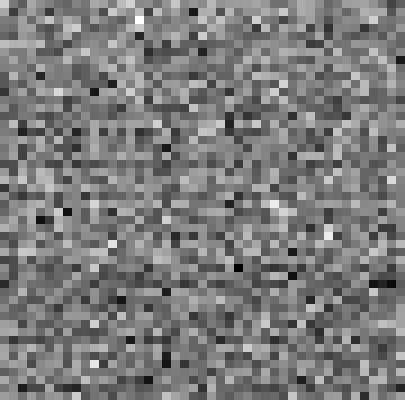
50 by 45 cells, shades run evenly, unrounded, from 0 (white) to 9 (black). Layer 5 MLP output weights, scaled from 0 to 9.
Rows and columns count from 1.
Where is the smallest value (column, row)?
16, 3
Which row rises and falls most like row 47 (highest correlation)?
30
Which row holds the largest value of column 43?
36
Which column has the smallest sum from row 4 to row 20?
15
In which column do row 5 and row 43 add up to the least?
23
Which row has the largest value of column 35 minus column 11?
41
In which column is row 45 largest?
19
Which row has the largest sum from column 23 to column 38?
34
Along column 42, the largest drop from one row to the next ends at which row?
37
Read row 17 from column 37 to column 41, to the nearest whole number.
7 2 5 4 6
